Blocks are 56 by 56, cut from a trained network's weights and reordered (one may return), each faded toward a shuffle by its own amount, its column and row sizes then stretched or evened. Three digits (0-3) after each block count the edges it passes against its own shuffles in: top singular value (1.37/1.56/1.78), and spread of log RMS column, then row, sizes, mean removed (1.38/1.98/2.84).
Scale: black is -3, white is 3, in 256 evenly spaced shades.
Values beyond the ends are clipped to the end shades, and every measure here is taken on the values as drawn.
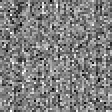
1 0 0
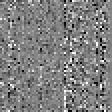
0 3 1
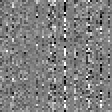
2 3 0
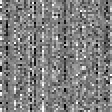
3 3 0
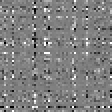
3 3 3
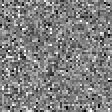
0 1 1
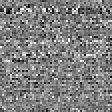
1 0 2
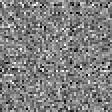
1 0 2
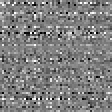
1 1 3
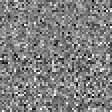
1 1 2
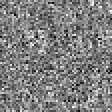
1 0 1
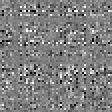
1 3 3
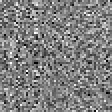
3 1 0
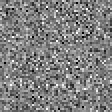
1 1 1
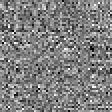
3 1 1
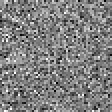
1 0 1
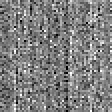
2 2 0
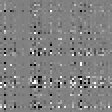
1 3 3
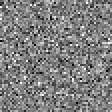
0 0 1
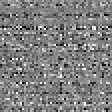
1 1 3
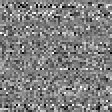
1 0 3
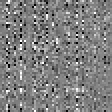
1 3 1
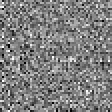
1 1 0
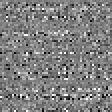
0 1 3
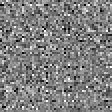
1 1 2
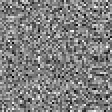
3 1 0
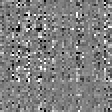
1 3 2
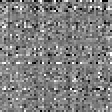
1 1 3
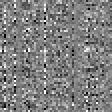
1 3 1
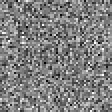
1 0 0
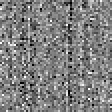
1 2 1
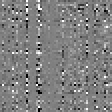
1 3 2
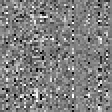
2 3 1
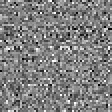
2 0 2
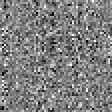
2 2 0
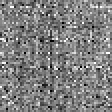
1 0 2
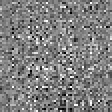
2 2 2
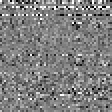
2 1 3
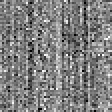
3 1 1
